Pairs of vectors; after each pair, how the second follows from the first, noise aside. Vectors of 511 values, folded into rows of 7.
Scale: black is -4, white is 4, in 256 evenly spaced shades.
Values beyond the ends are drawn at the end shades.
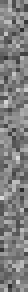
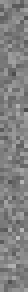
wrapped around, negated, shrunk.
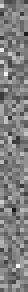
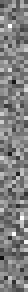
reversed.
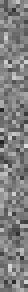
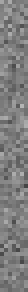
wrapped around, negated, shrunk.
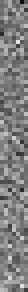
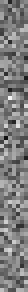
wrapped around, negated.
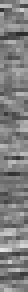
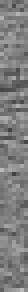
wrapped around, negated, shrunk.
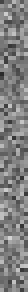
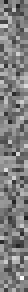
reversed.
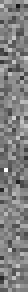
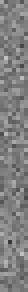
wrapped around, negated, shrunk.
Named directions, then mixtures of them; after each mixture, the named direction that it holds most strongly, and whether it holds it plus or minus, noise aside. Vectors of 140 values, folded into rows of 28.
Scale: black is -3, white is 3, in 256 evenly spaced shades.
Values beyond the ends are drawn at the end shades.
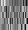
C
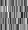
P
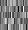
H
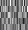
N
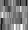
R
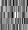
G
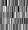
G, plus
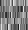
H, plus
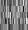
H, minus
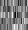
G, minus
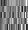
C, minus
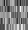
R, plus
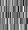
H, plus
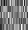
N, plus
